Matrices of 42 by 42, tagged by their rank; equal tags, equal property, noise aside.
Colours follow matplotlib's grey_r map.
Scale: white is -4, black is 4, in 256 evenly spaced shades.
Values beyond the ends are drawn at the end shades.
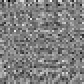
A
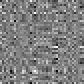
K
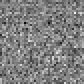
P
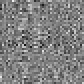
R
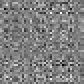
K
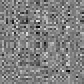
K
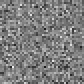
P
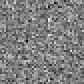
P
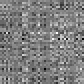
K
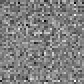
R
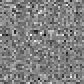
R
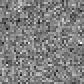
P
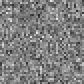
P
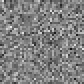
R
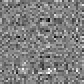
A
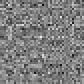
A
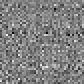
A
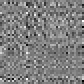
K
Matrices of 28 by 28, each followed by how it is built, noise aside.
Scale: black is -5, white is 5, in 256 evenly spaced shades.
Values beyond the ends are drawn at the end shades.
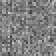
blocks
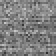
blocks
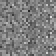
repeating rows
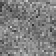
smooth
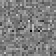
uneven rows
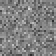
repeating rows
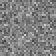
repeating rows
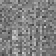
blocks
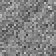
Hankel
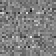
uneven rows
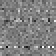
uneven rows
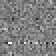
uneven rows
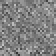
Toeplitz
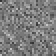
Toeplitz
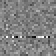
uneven rows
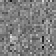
low rank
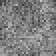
smooth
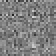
low rank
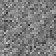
Hankel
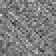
Toeplitz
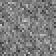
Toeplitz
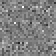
uneven rows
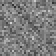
Toeplitz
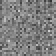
blocks
